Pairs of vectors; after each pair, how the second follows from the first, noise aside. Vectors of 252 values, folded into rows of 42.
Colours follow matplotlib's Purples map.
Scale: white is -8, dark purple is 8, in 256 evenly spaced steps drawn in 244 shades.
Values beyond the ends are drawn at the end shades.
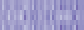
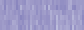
wrapped around, negated, shrunk.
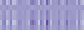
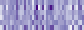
reversed, scaled up.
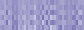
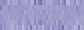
wrapped around, partly zeroed.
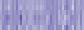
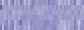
wrapped around, negated, partly zeroed.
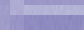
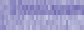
negated.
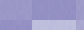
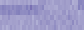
wrapped around, negated, shrunk.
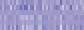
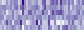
reversed, negated, scaled up.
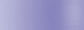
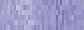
wrapped around, negated, partly zeroed.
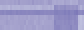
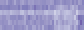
negated.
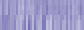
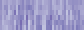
negated.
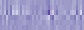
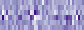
reversed, negated, scaled up.
